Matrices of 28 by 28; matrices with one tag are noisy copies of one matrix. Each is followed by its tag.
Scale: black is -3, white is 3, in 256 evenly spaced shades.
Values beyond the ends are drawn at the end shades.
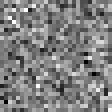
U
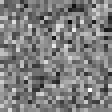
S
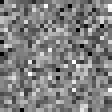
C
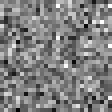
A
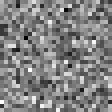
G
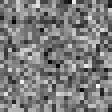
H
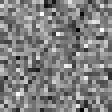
A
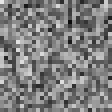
S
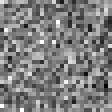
S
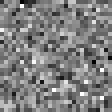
C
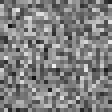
A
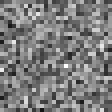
A
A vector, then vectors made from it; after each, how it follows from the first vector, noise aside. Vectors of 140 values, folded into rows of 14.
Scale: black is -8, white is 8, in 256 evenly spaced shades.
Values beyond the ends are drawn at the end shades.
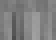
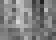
reversed, scaled up.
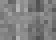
wrapped around, negated.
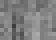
copied.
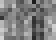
wrapped around, scaled up.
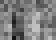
scaled up.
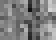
wrapped around, scaled up.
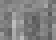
negated.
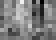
reversed, scaled up.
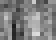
scaled up.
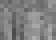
copied.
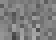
sign-scrambled.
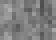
wrapped around.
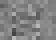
sign-scrambled.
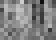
reversed, scaled up.
